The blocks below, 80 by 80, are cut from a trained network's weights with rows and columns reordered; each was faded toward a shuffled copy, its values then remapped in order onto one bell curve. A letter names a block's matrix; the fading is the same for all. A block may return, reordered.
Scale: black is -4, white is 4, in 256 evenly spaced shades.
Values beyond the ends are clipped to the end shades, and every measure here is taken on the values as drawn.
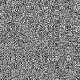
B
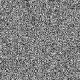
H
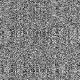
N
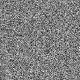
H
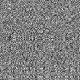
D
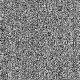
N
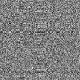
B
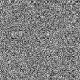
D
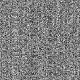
N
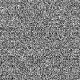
B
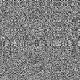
D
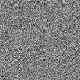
B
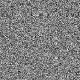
H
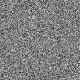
H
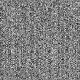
N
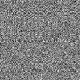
D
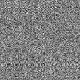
B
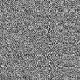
B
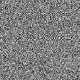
B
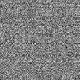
B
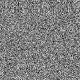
H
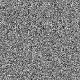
H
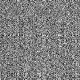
N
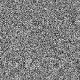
H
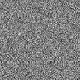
D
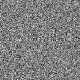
H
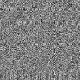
B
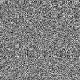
D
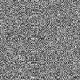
D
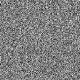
H
